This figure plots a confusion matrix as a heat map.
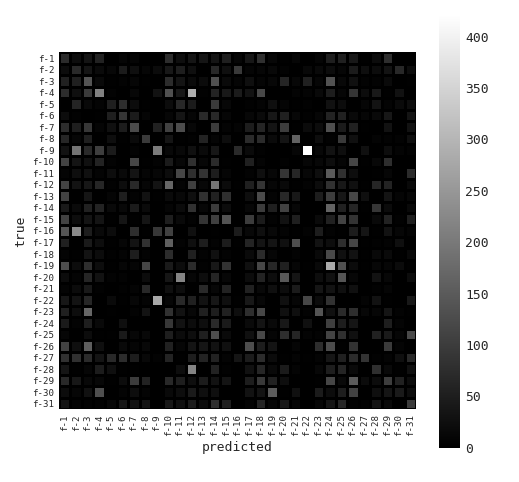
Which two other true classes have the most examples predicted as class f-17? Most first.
f-26, f-15
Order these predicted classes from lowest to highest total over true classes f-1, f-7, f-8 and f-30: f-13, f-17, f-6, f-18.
f-6, f-13, f-17, f-18
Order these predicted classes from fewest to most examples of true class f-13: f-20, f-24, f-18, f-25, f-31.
f-31, f-25, f-20, f-24, f-18
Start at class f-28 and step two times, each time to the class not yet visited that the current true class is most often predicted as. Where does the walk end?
f-14
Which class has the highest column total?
f-24
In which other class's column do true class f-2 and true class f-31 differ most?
f-16
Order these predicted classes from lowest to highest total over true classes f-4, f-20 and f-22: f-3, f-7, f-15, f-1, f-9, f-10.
f-7, f-15, f-1, f-10, f-3, f-9
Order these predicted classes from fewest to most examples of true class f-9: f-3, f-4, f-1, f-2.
f-1, f-3, f-4, f-2
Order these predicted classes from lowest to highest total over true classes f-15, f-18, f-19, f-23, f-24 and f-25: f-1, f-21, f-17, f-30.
f-30, f-21, f-17, f-1
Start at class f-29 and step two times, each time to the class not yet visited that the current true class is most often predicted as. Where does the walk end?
f-3
